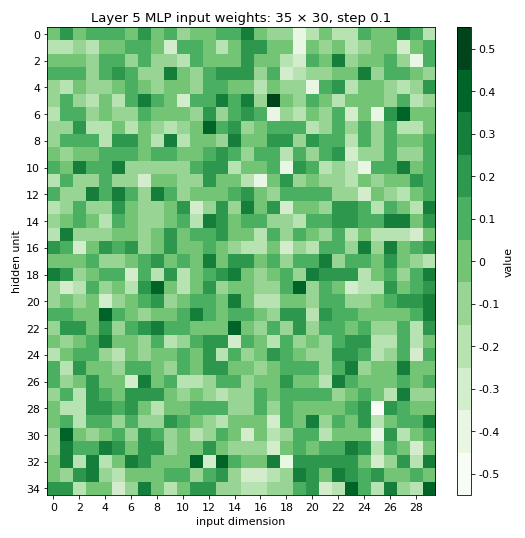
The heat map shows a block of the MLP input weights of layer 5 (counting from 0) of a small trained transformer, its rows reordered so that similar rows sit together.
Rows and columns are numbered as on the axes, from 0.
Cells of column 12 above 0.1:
12
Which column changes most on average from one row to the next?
27
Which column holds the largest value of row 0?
15
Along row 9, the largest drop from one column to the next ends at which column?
23
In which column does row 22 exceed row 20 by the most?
4
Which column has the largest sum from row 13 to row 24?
29
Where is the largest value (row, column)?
5, 17
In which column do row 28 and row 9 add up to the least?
25
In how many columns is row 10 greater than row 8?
12
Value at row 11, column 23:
-0.2
